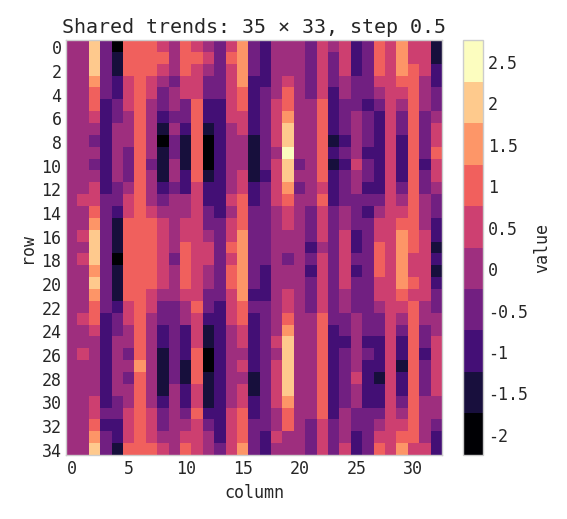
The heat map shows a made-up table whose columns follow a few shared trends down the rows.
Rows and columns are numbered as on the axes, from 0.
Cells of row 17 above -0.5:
23
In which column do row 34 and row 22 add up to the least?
4
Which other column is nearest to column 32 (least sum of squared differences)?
25
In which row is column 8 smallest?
8
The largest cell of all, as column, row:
19, 9
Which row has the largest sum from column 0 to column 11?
1
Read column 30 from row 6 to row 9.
1 1 1 1
